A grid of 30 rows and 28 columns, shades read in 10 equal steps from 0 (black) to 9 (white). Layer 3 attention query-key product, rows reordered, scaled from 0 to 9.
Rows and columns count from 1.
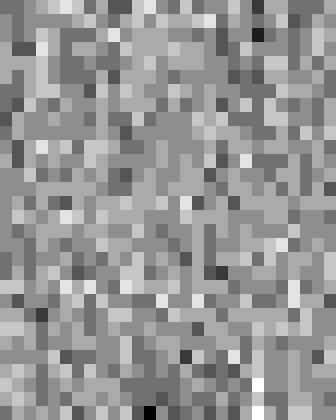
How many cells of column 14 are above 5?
10
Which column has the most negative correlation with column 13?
22
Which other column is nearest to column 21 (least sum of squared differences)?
27
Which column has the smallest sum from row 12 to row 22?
18
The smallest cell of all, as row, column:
30, 13
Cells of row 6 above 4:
18
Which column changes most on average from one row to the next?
6
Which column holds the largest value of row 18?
24
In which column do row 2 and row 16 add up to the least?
25
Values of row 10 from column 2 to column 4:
6 5 5
